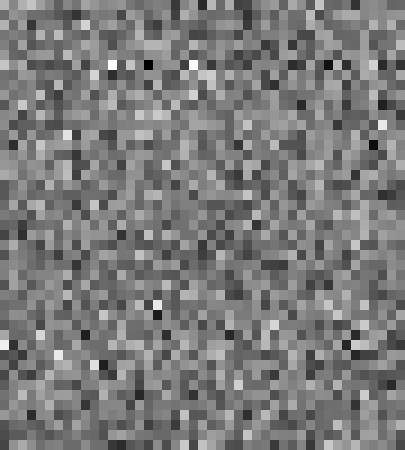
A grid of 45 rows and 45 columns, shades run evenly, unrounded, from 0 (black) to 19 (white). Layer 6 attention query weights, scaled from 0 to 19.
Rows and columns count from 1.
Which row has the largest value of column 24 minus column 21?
9
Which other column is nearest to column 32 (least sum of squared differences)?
15
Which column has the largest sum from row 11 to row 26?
8
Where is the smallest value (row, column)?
7, 17
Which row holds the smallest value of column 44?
39
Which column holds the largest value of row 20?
28
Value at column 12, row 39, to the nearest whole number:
12
